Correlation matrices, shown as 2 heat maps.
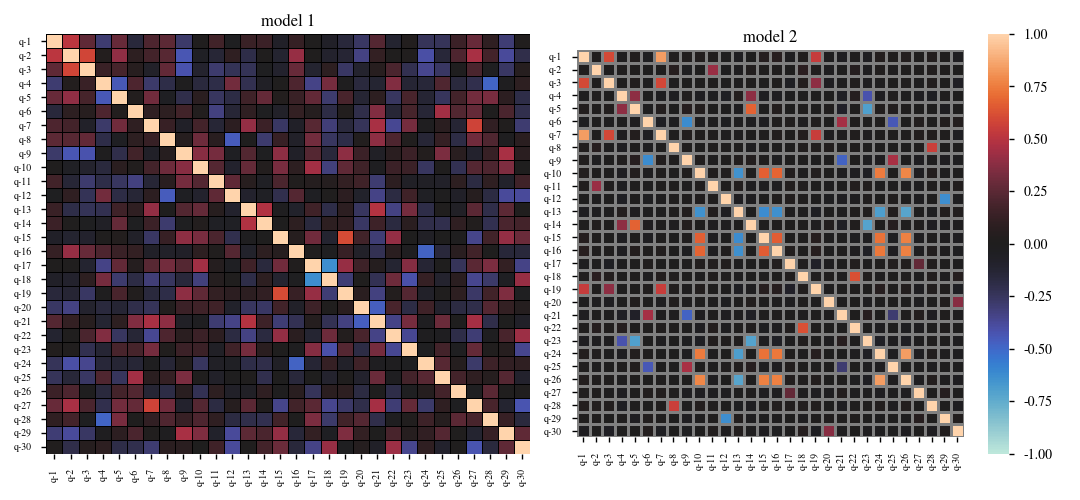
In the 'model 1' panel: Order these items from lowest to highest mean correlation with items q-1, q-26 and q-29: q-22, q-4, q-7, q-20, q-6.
q-4, q-20, q-22, q-7, q-6
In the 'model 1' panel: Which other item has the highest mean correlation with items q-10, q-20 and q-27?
q-17
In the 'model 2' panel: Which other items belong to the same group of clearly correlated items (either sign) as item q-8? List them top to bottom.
q-28
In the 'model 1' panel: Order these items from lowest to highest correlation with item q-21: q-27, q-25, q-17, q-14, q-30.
q-30, q-17, q-14, q-25, q-27
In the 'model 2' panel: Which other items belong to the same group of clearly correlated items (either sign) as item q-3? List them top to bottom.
q-1, q-7, q-19
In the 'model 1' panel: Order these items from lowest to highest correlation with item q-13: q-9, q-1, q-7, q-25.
q-25, q-1, q-9, q-7
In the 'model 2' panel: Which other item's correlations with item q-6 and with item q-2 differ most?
q-9
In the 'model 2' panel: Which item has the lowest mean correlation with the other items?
q-13
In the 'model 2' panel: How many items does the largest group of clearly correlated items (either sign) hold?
6
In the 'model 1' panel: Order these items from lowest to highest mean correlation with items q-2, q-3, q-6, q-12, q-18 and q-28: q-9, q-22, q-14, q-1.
q-9, q-14, q-22, q-1
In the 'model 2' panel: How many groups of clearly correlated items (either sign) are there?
10
